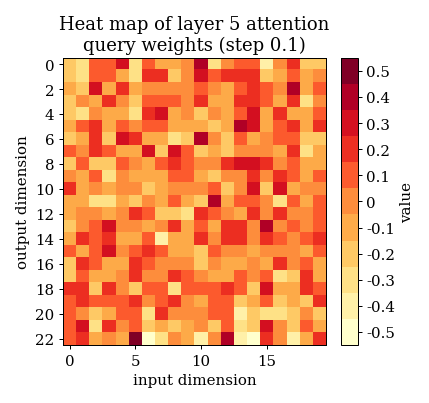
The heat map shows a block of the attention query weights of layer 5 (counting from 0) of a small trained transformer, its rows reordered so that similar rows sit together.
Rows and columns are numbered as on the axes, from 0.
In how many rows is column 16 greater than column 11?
11
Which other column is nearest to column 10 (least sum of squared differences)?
4
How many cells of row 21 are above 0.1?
3
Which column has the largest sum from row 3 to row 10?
14
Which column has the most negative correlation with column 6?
5
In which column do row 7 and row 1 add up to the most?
6
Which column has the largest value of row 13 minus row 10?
15
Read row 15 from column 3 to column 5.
0.3 0 0.1
